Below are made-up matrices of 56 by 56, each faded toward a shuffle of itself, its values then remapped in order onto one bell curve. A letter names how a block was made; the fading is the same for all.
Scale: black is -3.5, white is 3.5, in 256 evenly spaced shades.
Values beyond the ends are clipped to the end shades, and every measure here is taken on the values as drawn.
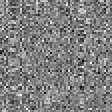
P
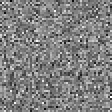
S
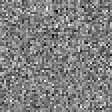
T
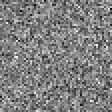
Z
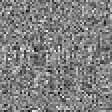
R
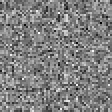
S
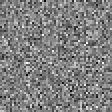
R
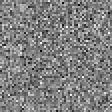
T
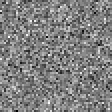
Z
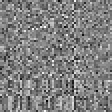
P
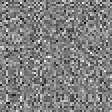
P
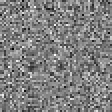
S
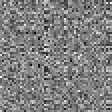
P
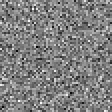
Z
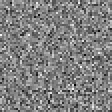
T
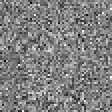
S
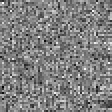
R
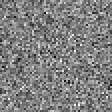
Z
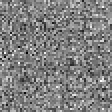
S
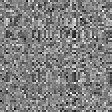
P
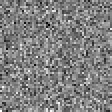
R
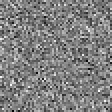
S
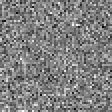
Z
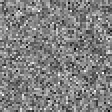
Z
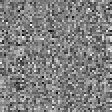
S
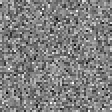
Z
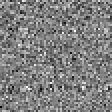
R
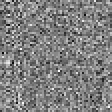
S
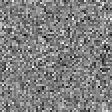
R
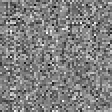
S
